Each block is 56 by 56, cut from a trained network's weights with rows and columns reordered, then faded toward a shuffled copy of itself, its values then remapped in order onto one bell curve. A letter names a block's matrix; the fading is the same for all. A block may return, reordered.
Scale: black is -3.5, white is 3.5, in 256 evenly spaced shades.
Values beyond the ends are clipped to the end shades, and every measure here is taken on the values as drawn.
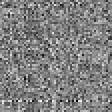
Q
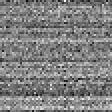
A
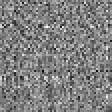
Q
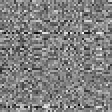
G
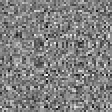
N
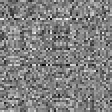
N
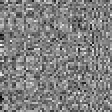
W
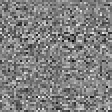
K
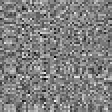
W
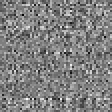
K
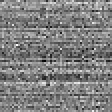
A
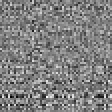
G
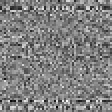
G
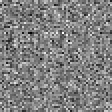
Q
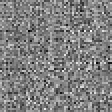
Q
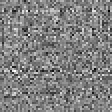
N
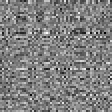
G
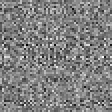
N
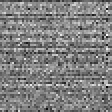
A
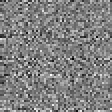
K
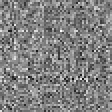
Q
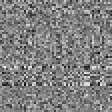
N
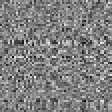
N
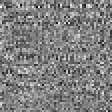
K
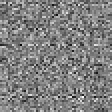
N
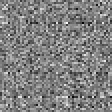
Q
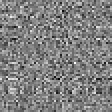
K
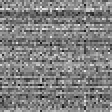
A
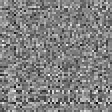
N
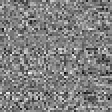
K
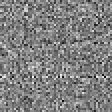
Q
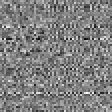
G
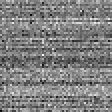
A
